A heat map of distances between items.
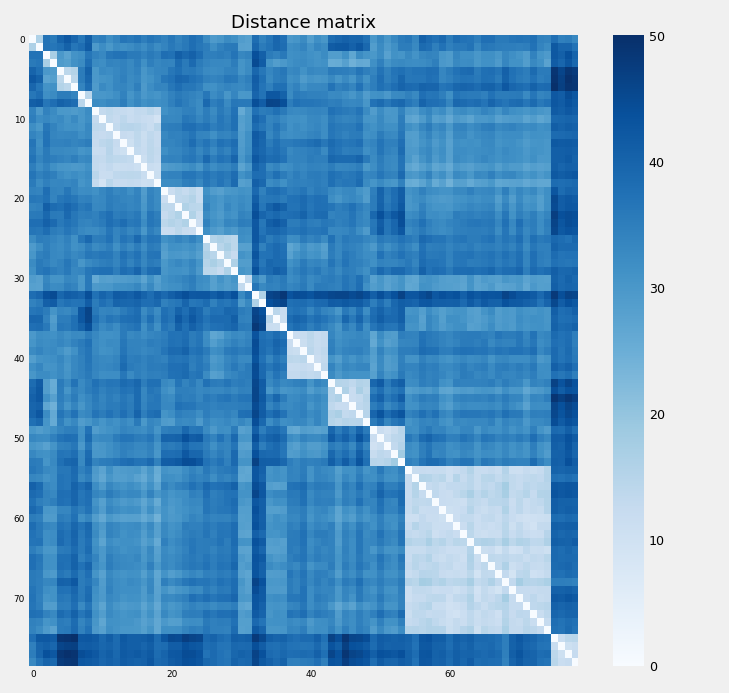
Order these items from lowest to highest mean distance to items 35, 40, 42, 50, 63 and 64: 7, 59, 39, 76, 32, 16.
59, 39, 16, 7, 76, 32
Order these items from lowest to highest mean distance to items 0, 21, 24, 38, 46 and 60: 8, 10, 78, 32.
10, 8, 78, 32
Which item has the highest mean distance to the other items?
32
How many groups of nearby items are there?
15
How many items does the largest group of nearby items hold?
21
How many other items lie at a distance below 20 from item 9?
9
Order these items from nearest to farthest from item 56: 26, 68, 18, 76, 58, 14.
58, 68, 18, 14, 26, 76
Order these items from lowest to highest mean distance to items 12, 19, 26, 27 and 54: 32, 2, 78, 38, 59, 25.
25, 59, 38, 2, 78, 32
